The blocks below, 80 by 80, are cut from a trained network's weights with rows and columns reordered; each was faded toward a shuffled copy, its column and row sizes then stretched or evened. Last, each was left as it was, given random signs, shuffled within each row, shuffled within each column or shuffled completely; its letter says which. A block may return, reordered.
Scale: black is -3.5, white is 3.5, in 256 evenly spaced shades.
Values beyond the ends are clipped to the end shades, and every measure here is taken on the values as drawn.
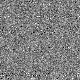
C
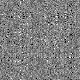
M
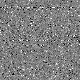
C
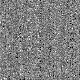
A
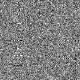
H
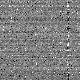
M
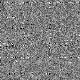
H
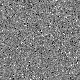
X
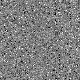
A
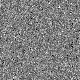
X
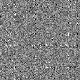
M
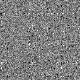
H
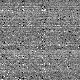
M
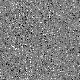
A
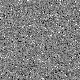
X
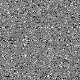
C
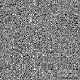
M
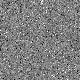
X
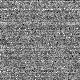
C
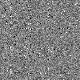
H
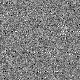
C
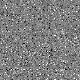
H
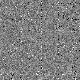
H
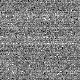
M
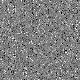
A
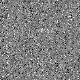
A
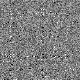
H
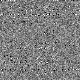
H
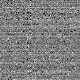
M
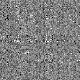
M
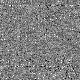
C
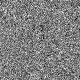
X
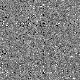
H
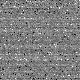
C
